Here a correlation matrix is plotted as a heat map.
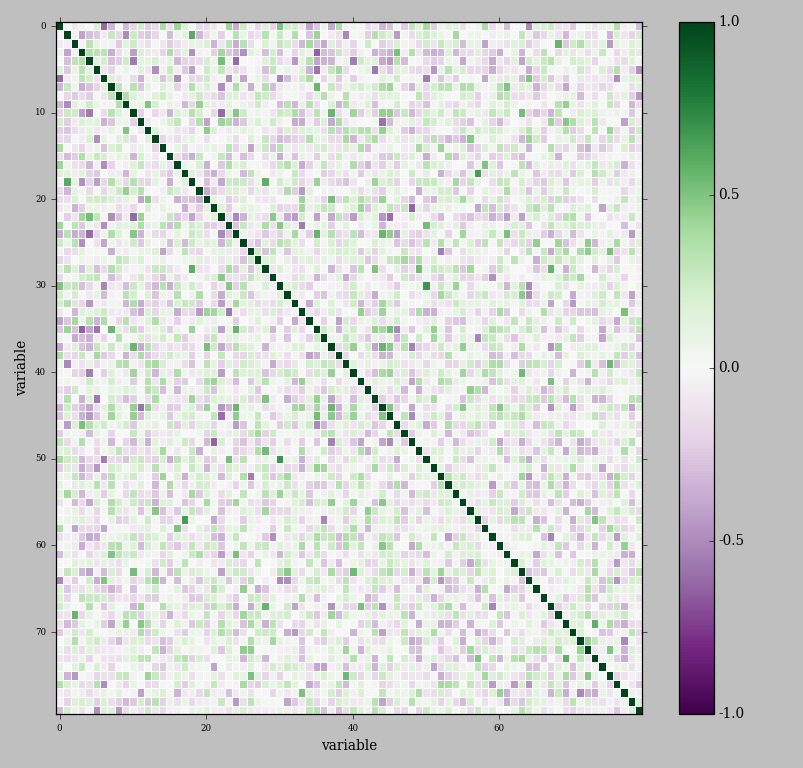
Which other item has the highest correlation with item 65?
25
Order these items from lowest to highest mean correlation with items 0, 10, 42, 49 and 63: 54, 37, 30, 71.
71, 37, 54, 30
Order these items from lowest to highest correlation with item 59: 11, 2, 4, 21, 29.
29, 4, 21, 11, 2
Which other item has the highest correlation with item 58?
16
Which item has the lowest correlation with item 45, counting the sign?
22
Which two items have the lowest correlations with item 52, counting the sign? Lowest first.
26, 64
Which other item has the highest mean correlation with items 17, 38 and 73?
57
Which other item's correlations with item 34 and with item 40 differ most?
4
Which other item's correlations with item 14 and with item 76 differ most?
62
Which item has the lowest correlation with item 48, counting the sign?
21
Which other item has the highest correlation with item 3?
46
